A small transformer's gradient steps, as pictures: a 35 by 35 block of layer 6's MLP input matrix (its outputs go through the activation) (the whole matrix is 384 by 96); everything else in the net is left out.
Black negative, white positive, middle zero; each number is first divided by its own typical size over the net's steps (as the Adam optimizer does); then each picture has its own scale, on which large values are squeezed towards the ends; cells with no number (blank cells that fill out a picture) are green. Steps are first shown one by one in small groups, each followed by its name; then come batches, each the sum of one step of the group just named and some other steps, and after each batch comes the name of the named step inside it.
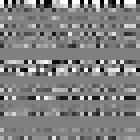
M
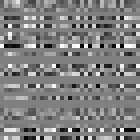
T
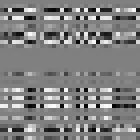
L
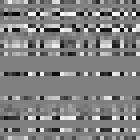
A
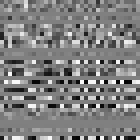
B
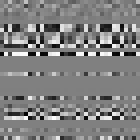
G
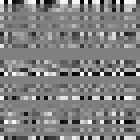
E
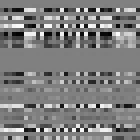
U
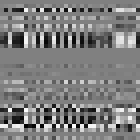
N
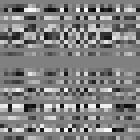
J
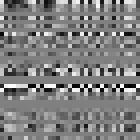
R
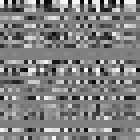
M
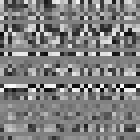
R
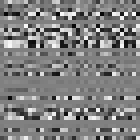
A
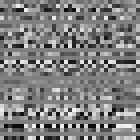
L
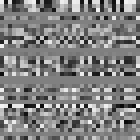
E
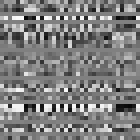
J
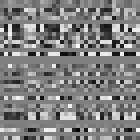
T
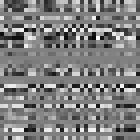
R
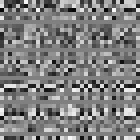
R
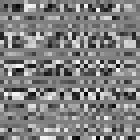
B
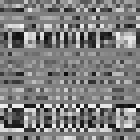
U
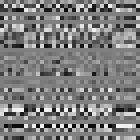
J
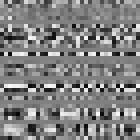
R
